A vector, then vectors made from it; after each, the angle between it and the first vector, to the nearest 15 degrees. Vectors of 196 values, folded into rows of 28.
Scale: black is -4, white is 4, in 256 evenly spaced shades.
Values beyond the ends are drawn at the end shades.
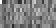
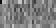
165 degrees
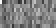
15 degrees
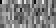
150 degrees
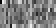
135 degrees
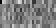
165 degrees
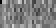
165 degrees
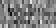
105 degrees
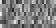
60 degrees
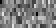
120 degrees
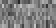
75 degrees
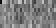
165 degrees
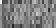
30 degrees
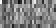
15 degrees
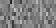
75 degrees
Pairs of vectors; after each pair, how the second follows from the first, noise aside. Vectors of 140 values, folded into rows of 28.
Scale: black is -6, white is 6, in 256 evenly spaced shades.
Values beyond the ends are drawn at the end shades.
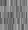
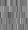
partly zeroed.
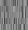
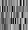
wrapped around, scaled up.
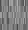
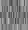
negated.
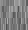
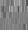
partly zeroed.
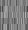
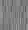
wrapped around, shrunk.
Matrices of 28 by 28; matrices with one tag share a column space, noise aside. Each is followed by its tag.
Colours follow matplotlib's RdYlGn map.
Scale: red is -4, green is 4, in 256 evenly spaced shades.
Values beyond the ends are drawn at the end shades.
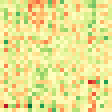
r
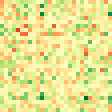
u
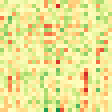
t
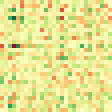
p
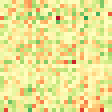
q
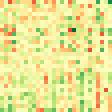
t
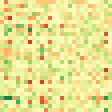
u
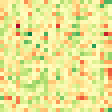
u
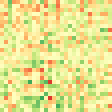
r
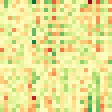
t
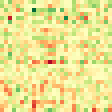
q
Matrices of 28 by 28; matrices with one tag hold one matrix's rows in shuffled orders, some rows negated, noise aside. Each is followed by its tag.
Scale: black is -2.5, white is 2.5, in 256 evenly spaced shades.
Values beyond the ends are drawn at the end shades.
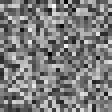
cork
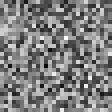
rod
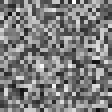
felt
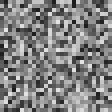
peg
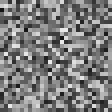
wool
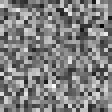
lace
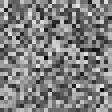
peg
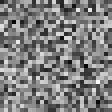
rod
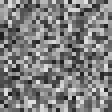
wool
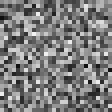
lace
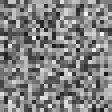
rod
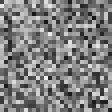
lace
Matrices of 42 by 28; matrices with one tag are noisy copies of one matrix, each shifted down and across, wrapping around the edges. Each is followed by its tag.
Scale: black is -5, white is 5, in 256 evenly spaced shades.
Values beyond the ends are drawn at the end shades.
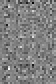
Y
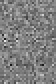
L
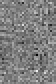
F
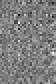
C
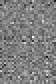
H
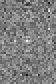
C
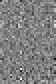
C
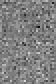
F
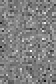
F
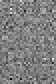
H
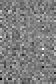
F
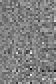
Y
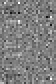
Y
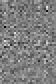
H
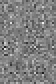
L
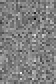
F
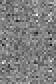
F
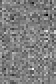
F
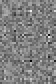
L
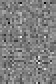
L
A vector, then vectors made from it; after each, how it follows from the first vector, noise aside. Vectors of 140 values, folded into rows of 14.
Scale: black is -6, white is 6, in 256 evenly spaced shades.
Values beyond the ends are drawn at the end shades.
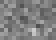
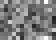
wrapped around, scaled up.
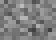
negated.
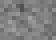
reversed, negated, shrunk.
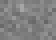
reversed, shrunk.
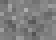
reversed, partly zeroed.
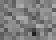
negated.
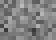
negated.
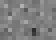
negated, partly zeroed.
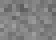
reversed, negated, shrunk.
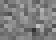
negated.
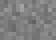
reversed, shrunk.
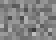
sign-scrambled.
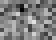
reversed, negated, scaled up.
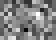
wrapped around, scaled up.
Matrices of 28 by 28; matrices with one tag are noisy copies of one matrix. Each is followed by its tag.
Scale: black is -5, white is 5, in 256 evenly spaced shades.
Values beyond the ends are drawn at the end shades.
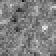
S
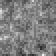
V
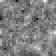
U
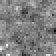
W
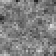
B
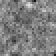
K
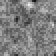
K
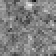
K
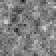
S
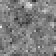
K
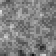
V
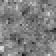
W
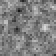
S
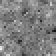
W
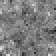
W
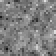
U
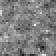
V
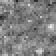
B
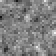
U
